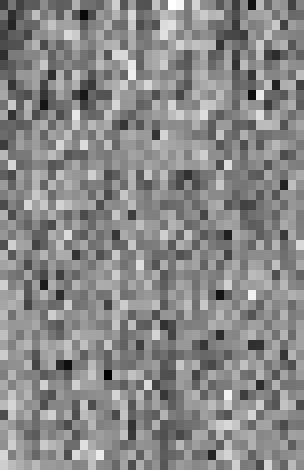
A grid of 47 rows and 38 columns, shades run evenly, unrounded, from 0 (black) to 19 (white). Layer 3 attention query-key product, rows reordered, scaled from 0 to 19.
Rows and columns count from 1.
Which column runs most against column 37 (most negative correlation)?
23
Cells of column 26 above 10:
30
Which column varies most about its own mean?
2
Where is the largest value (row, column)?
1, 22
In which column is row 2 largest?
17
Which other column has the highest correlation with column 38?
35
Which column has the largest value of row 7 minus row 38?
14
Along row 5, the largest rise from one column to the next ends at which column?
29
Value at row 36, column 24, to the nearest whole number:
9
